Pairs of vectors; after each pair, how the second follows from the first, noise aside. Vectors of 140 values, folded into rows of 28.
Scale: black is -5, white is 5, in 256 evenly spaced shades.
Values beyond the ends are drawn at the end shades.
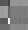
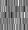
shuffled.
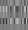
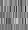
sign-scrambled.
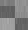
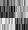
scaled up.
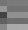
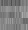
reversed, negated, shrunk.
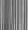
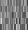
sign-scrambled.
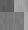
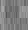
wrapped around, shrunk.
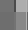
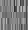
sign-scrambled.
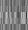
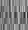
negated.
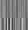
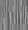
wrapped around, shrunk.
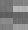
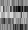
negated, scaled up.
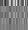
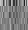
negated.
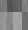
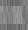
wrapped around, shrunk.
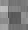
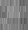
reversed, negated, shrunk.
